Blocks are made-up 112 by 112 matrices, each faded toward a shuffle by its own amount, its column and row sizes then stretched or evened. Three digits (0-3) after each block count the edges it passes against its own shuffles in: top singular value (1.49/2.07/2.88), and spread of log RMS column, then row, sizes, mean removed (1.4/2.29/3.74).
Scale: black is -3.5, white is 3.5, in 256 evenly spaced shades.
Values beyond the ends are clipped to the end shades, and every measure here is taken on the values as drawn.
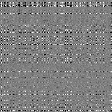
3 2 3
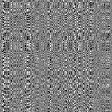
3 3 0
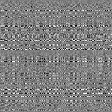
3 1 3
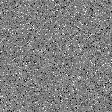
1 0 0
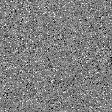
1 1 0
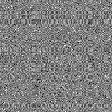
3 0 0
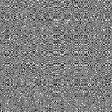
3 1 2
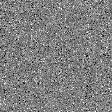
0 1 0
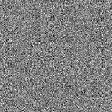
2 1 0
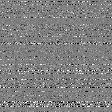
1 0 3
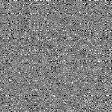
2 1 2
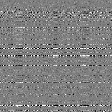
3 0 3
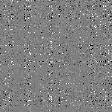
1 2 2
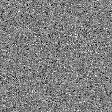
1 0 1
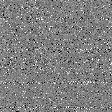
0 0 2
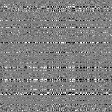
3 1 3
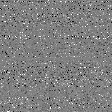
0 0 2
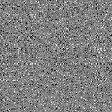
2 1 1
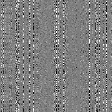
3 3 0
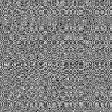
3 0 2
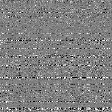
2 1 3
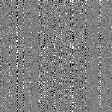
2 3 1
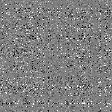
1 2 2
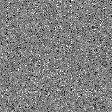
0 1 0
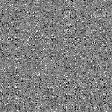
2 1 1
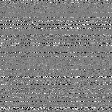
2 0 3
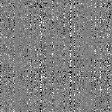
0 3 2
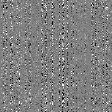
1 3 1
